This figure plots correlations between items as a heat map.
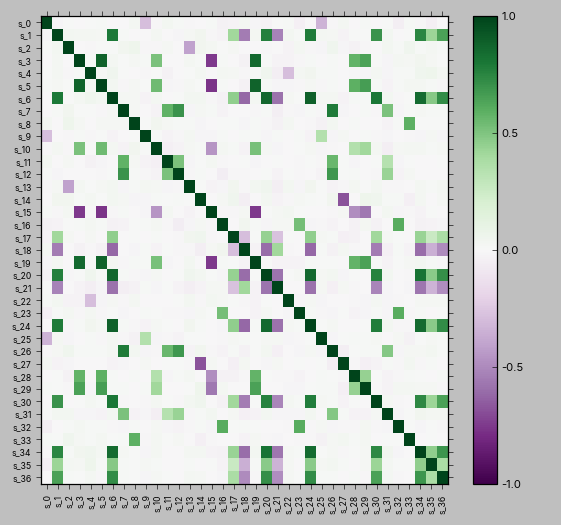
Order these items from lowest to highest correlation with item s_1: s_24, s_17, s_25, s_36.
s_25, s_17, s_36, s_24
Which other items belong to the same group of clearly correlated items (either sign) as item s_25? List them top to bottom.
s_0, s_9
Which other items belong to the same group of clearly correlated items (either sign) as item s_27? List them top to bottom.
s_14
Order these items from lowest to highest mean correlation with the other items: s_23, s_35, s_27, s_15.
s_15, s_27, s_23, s_35
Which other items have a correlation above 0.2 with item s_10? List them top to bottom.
s_3, s_5, s_19, s_28, s_29
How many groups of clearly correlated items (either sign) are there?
9
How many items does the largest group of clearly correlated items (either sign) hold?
11
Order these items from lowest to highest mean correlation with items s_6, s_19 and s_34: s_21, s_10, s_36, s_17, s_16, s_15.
s_21, s_15, s_16, s_10, s_17, s_36
